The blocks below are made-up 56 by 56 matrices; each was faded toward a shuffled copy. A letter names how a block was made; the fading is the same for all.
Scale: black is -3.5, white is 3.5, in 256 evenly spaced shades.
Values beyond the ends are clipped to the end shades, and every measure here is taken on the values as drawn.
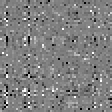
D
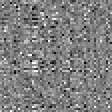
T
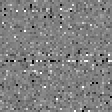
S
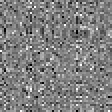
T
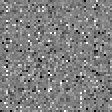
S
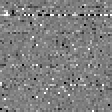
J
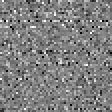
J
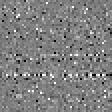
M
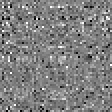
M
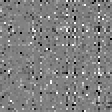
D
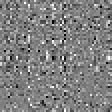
T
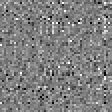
M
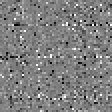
S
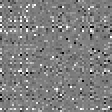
D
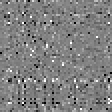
M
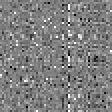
T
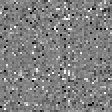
S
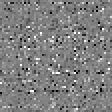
S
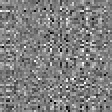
T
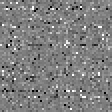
S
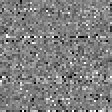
J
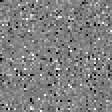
S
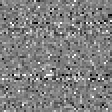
J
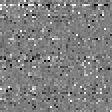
M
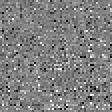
M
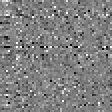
M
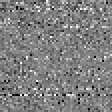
J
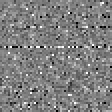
J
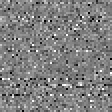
J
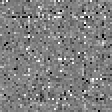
S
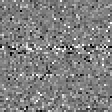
J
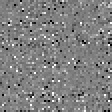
S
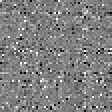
M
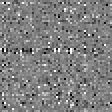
M
